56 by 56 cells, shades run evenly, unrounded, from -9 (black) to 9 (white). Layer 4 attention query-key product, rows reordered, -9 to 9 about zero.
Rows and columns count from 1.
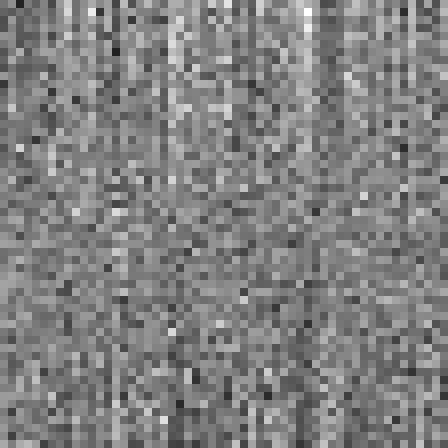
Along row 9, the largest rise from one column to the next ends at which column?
25
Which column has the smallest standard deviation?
47
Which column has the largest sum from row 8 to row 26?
22
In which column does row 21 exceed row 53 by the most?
17
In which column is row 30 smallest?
3
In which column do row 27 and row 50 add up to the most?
15
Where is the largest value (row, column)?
2, 39
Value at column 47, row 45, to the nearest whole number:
-2
